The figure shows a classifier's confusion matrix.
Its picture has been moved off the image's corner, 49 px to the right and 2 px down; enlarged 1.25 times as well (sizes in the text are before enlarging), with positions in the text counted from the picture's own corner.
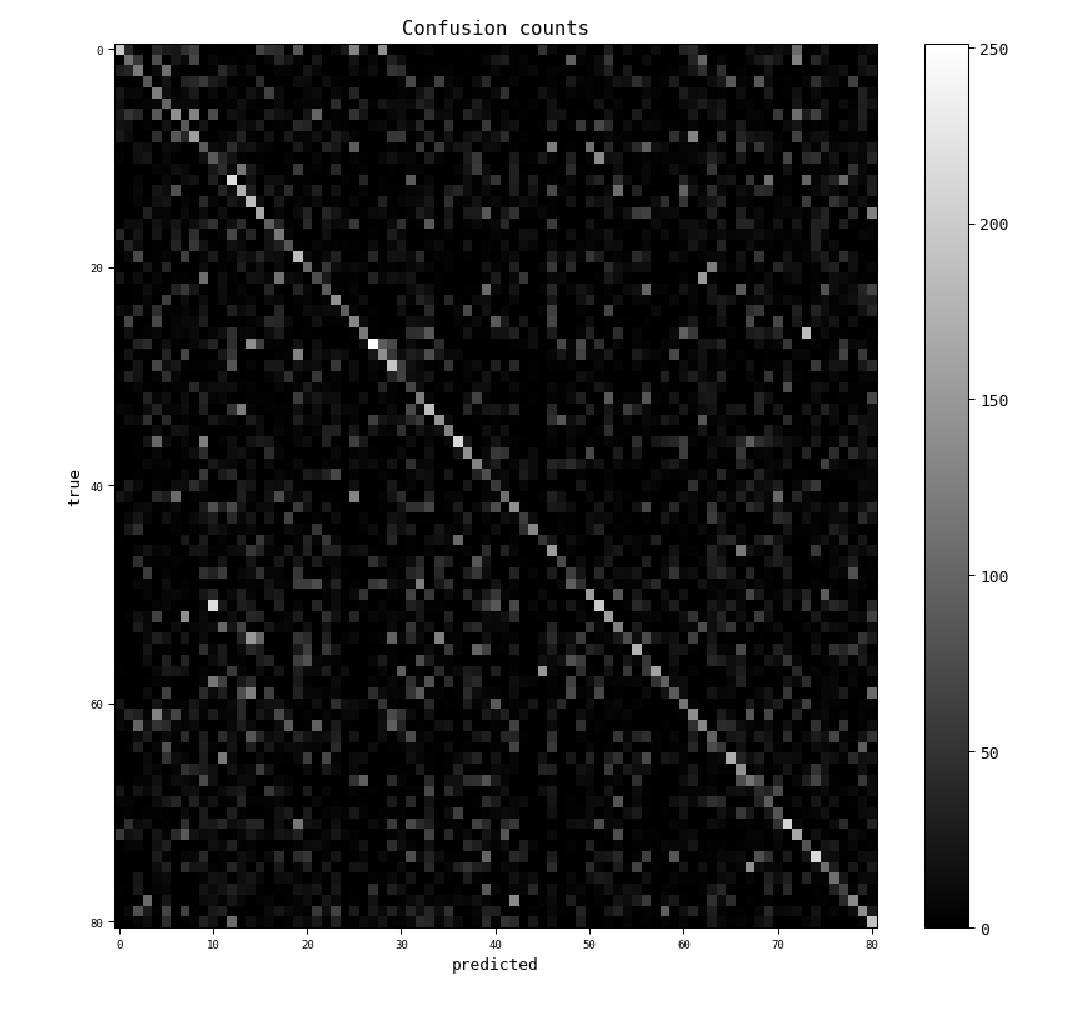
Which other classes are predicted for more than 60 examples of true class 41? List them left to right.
6, 17, 25, 70
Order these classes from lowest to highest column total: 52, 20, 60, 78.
78, 60, 20, 52
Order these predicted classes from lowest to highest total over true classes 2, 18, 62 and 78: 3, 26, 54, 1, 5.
26, 54, 1, 3, 5
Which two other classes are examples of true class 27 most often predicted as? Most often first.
14, 28
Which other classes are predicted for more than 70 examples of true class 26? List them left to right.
33, 60, 73
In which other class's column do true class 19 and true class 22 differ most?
39
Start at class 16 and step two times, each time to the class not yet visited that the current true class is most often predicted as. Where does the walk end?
13
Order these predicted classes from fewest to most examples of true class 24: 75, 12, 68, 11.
11, 75, 12, 68
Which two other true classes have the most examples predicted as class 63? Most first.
20, 64
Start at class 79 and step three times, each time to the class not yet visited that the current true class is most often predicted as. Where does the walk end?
51
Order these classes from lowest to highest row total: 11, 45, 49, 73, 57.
73, 11, 45, 49, 57
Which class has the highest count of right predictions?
27
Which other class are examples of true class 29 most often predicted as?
12
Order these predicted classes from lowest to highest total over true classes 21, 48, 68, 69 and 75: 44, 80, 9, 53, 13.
44, 80, 13, 53, 9
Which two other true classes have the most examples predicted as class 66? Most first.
46, 22
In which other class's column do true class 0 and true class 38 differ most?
28
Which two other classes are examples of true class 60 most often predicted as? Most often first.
40, 73
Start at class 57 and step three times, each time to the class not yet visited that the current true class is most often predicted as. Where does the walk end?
9
